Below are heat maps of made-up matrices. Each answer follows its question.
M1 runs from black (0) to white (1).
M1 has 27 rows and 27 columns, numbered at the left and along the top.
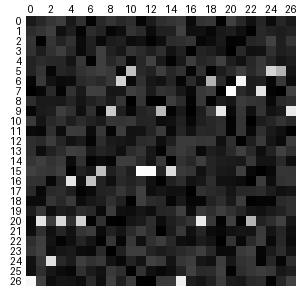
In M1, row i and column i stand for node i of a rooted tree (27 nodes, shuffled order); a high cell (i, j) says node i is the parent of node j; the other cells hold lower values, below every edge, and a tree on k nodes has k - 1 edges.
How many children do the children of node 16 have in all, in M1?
3
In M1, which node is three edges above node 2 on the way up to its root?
20
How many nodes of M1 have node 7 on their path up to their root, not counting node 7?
11
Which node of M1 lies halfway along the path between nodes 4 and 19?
6
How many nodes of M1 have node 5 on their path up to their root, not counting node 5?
4
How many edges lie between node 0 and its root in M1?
4
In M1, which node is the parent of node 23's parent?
15
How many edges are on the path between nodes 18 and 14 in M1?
5
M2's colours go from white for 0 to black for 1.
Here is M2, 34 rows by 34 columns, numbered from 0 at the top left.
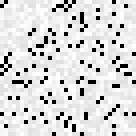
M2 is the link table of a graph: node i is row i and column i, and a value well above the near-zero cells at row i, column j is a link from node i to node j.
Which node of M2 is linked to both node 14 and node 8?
node 29
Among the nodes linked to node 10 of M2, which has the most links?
node 20
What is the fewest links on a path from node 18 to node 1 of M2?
2
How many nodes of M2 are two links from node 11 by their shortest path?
8
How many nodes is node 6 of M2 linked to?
4
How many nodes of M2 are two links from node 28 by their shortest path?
9
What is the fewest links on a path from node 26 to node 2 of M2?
4
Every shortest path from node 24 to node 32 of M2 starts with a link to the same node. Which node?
node 4
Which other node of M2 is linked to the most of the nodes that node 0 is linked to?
node 31
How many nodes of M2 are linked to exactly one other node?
4
